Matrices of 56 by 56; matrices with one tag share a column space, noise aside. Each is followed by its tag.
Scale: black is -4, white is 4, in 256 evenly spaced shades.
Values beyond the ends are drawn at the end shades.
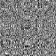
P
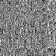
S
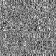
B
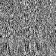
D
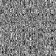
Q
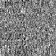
Q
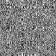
B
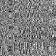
D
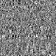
D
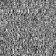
Q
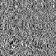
P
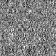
Q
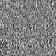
P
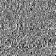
P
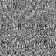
P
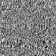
P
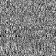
D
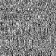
S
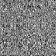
P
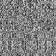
B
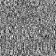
D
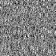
D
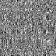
S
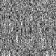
S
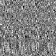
D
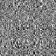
P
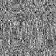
S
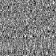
D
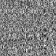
Q
